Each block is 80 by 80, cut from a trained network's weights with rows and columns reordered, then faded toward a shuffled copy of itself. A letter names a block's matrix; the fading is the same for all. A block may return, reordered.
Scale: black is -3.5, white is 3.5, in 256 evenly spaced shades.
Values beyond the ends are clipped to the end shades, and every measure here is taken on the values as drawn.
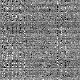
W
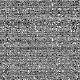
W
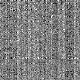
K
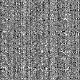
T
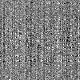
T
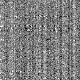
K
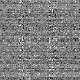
W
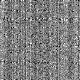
K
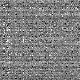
W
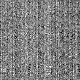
K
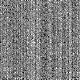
K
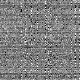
W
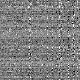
W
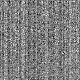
T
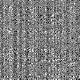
T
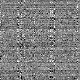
W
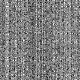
K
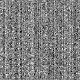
K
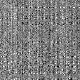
K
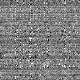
W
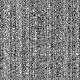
T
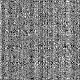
K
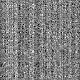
K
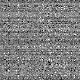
W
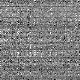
W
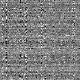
W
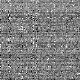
W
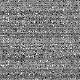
W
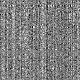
K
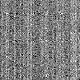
K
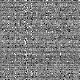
W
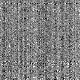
T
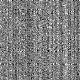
T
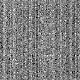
K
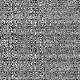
W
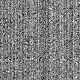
K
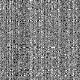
K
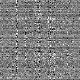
W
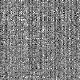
T
